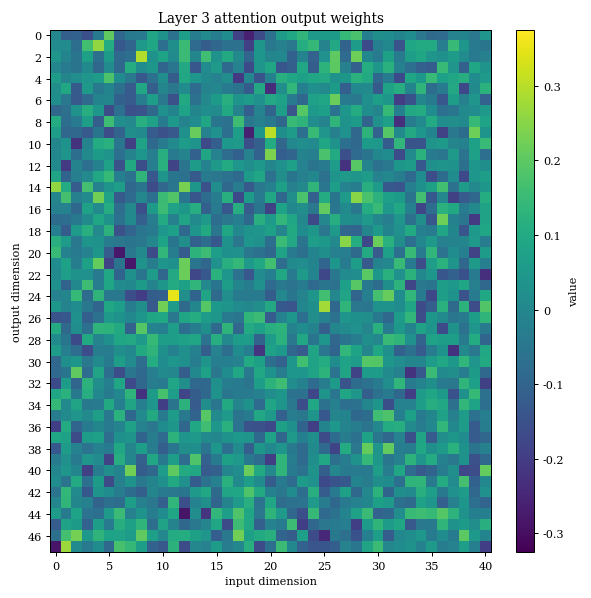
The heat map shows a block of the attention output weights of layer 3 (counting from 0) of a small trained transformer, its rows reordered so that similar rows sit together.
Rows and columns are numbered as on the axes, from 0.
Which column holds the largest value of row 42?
18
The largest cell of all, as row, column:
24, 11
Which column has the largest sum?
30
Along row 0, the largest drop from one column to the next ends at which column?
6
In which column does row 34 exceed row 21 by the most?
7
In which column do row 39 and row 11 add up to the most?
25
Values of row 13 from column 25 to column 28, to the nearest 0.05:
-0.05 0.05 0.05 0.05
